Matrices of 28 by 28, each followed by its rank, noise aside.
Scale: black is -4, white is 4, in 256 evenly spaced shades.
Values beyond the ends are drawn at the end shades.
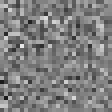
six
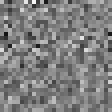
five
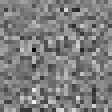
five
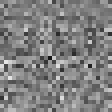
five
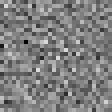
eight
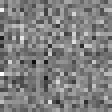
six
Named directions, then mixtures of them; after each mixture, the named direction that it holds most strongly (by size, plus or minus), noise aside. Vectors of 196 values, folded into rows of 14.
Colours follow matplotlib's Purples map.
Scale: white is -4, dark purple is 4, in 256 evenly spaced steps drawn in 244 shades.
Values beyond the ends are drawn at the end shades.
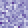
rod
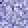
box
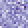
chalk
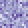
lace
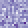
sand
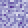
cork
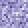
cork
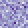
chalk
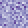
chalk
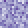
chalk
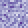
cork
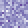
rod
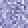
chalk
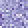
lace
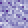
chalk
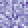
lace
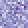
chalk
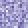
rod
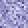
chalk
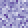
cork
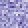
cork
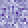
sand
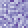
cork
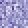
box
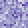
lace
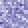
chalk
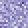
box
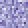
sand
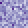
box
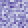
cork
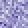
chalk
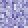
rod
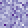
lace
